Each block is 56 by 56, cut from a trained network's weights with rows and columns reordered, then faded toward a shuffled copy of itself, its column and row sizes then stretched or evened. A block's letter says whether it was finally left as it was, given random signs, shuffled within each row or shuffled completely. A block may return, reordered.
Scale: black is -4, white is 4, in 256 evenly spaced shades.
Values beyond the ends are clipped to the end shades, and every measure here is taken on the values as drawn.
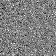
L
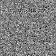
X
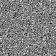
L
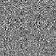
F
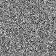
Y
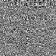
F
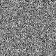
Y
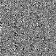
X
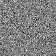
Y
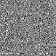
X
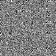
X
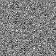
X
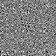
F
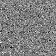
Y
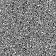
L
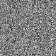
X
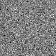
Y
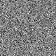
Y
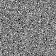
L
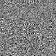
F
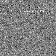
Y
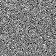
L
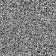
X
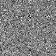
X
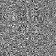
F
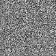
X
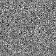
X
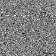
X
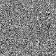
X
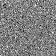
L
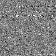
Y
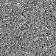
X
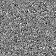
Y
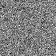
L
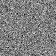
L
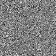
X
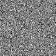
X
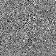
X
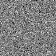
Y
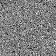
L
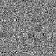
F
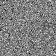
L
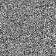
X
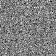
L
